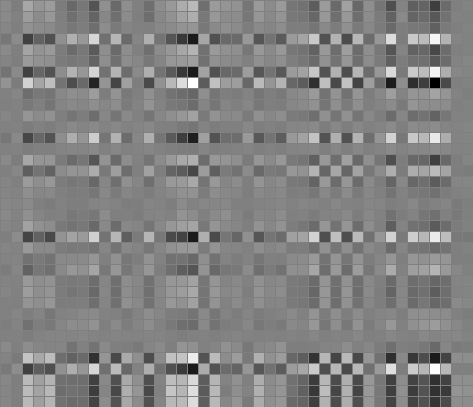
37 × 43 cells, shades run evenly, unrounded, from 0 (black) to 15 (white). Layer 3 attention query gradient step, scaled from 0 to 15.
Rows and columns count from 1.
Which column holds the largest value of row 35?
18
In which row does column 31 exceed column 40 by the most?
8
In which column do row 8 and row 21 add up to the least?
40
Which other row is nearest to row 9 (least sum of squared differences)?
24
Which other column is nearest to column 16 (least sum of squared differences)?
30
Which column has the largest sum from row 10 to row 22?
38
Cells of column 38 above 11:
5
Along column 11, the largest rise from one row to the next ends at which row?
34
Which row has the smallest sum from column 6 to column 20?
22
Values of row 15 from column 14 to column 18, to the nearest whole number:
7 8 9 10 10
